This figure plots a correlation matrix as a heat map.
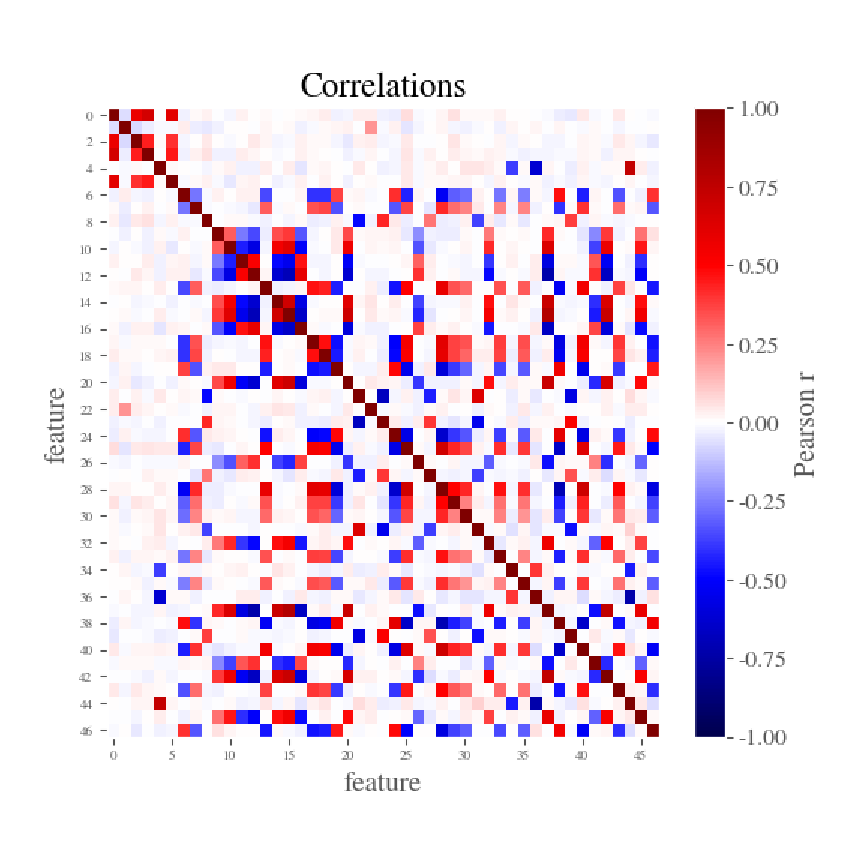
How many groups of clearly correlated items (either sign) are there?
6
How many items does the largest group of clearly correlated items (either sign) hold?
17
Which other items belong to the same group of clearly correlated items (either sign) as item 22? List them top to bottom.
1
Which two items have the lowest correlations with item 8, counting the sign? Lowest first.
21, 31
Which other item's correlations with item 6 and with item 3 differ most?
0
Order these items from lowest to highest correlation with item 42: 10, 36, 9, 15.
36, 9, 10, 15
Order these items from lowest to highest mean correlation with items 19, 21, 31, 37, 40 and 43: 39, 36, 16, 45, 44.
39, 16, 36, 44, 45
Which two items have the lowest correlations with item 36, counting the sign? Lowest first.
44, 4
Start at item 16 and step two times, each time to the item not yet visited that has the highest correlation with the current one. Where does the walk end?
11
